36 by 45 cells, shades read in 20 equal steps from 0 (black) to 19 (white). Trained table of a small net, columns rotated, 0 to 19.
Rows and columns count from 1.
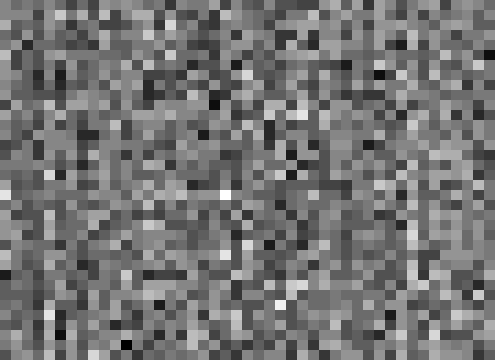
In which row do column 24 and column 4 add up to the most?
14
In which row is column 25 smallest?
25
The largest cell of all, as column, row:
21, 20
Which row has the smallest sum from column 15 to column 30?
7
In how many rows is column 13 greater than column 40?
10
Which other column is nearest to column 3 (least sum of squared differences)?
19
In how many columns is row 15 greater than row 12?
17
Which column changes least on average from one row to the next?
3
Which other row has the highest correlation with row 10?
8
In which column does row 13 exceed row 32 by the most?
23
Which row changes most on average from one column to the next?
34
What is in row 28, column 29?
10
